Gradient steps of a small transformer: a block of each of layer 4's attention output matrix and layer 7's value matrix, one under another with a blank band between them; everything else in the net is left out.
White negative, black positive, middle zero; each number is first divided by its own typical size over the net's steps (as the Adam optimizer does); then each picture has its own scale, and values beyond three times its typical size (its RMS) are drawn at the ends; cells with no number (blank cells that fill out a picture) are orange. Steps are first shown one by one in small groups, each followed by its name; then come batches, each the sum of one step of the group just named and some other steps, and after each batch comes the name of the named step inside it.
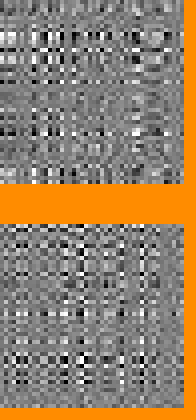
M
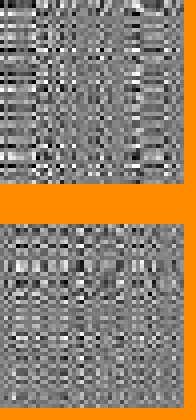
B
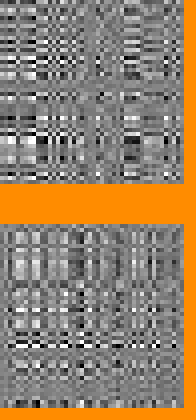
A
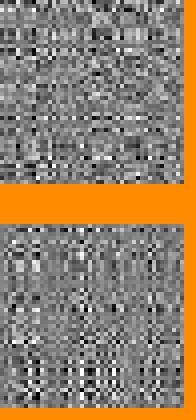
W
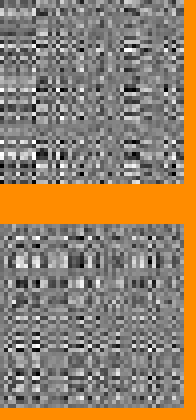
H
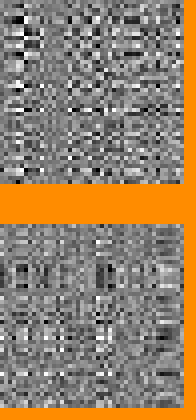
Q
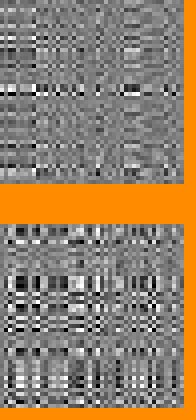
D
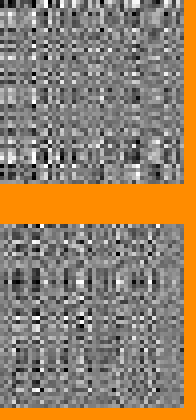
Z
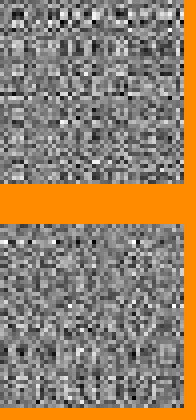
D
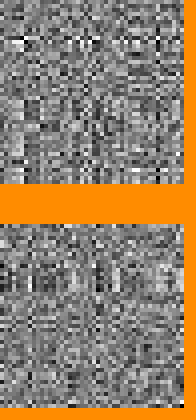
Q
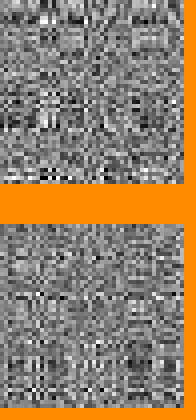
A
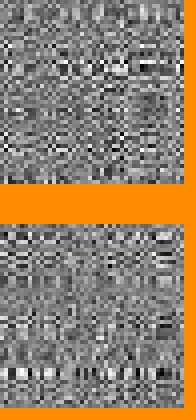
Q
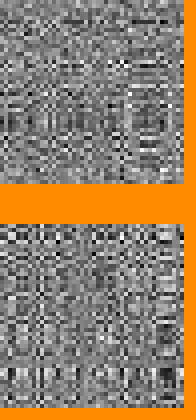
Q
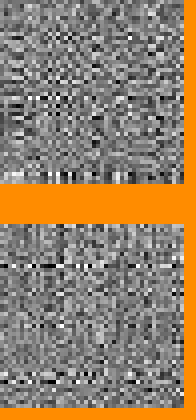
M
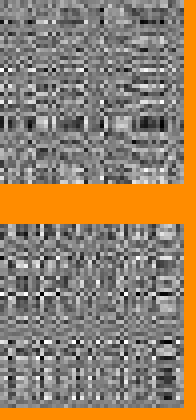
H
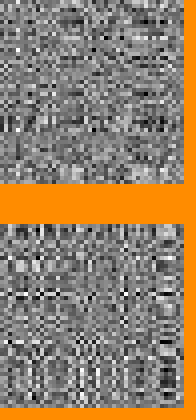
W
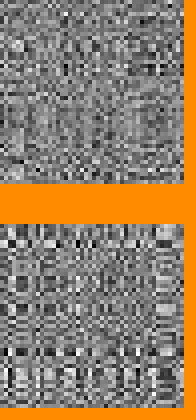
D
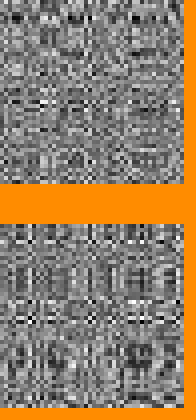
Q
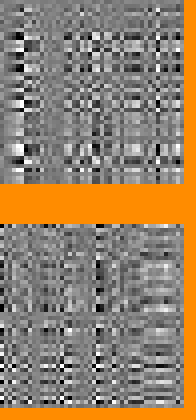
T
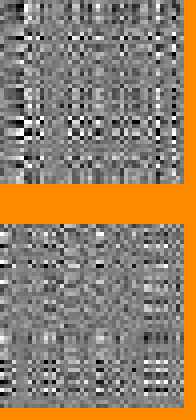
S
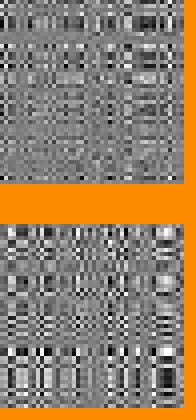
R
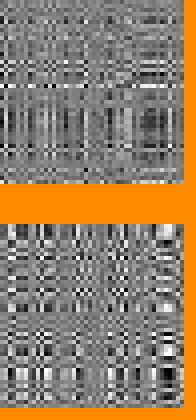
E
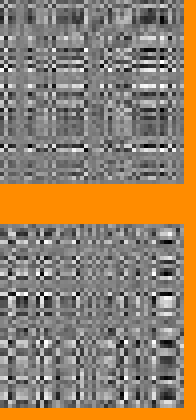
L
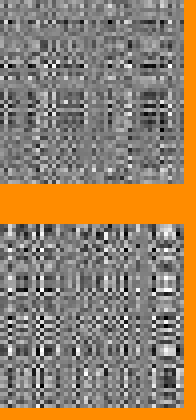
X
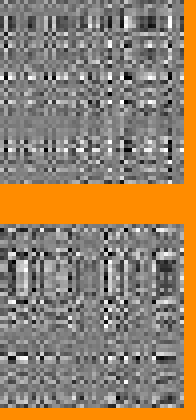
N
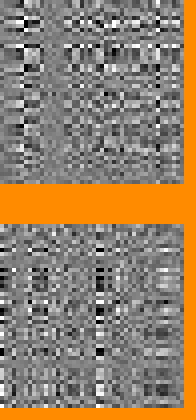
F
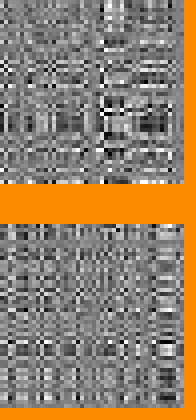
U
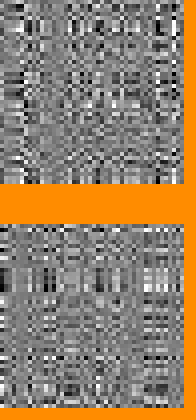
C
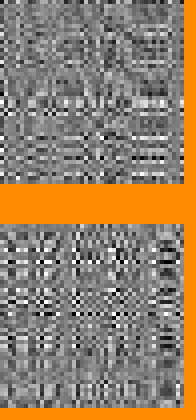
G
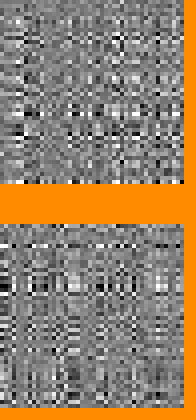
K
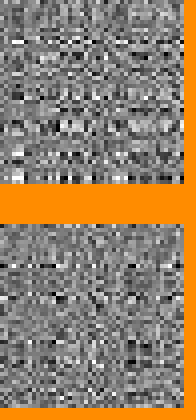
T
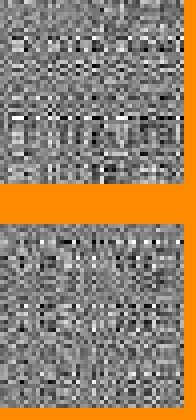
U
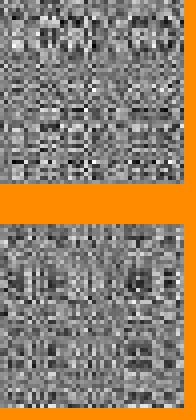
L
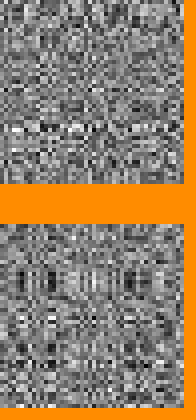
S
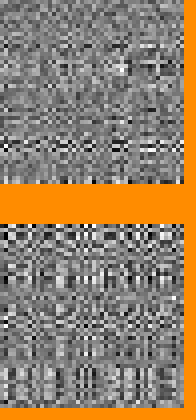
L
